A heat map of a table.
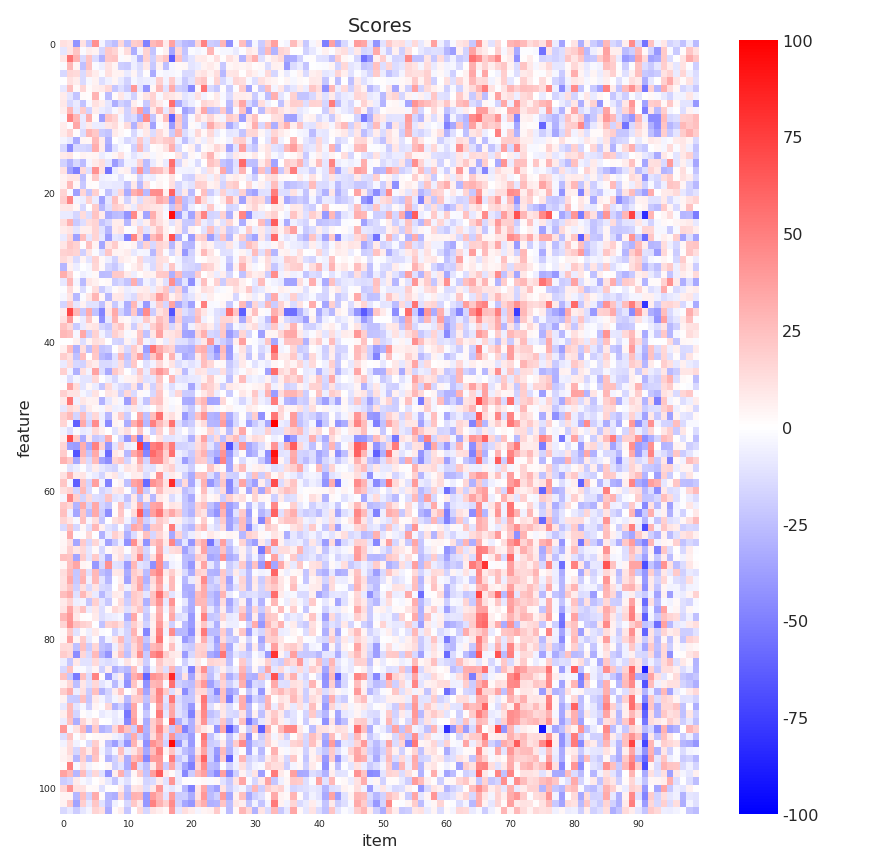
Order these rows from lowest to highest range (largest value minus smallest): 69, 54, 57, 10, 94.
57, 69, 10, 54, 94
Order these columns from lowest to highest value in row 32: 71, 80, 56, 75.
56, 71, 80, 75
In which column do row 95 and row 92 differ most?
75
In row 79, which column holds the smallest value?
91
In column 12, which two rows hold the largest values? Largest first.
54, 63
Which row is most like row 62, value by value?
69
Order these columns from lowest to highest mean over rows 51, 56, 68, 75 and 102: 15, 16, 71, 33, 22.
16, 71, 22, 15, 33
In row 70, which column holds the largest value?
66
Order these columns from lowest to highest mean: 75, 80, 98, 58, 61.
61, 75, 98, 58, 80
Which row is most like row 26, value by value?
67
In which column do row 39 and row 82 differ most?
33
